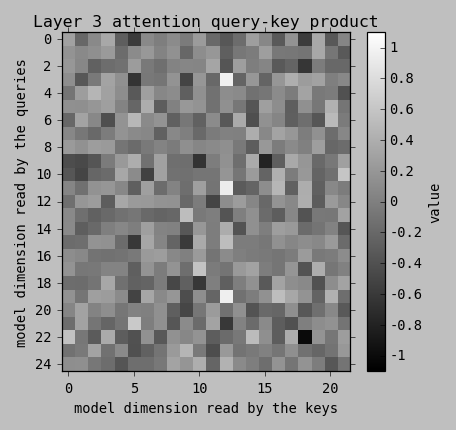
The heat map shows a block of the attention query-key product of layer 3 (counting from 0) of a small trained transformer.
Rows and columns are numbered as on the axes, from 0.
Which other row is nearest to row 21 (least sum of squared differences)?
6
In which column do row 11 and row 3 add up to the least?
5
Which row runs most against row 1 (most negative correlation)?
10
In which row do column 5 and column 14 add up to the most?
9
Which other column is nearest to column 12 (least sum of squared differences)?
16
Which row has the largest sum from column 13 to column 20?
19
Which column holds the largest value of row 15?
12
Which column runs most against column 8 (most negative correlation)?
11
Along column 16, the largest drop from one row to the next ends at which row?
20
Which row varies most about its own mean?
22
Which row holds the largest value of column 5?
21
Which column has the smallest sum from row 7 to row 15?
1
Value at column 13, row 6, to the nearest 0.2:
0.4
